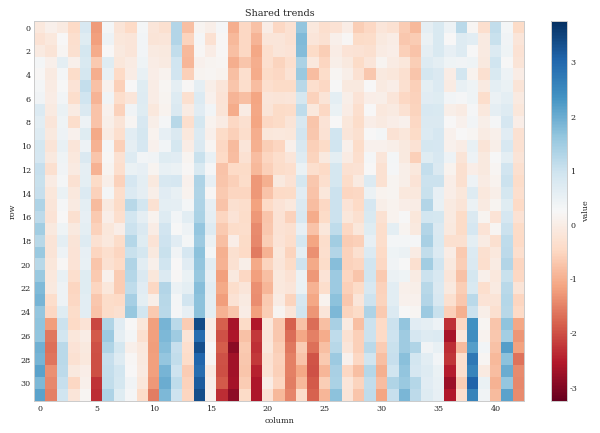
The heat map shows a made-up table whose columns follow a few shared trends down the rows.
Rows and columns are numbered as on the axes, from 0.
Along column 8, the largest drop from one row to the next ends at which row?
25
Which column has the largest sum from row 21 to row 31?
14
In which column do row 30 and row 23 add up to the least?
19
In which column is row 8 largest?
12
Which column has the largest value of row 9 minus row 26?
36
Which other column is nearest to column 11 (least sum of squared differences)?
41
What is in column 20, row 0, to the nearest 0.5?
0
